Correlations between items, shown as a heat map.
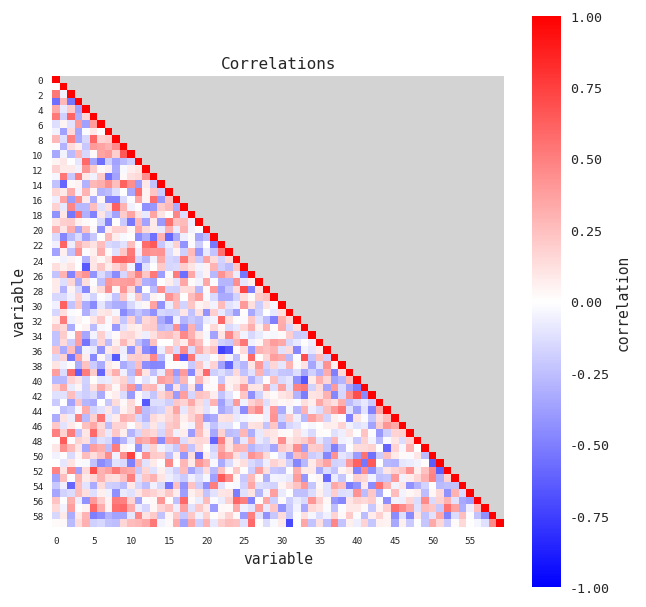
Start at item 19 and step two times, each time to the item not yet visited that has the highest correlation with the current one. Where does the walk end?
11
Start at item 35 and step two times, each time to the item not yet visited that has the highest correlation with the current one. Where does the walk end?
28
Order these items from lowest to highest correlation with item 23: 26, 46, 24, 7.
46, 7, 24, 26
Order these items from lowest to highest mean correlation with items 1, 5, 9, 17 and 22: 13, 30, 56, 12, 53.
30, 12, 13, 53, 56
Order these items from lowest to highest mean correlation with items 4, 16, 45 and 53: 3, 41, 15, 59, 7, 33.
7, 33, 41, 59, 15, 3
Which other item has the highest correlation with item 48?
1
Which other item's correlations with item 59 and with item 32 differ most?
31
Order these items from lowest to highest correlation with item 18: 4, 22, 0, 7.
0, 4, 7, 22
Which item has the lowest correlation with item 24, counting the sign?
55
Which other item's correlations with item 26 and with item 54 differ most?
21
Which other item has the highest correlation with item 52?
5
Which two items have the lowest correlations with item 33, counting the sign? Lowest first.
40, 42
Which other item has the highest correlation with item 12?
22
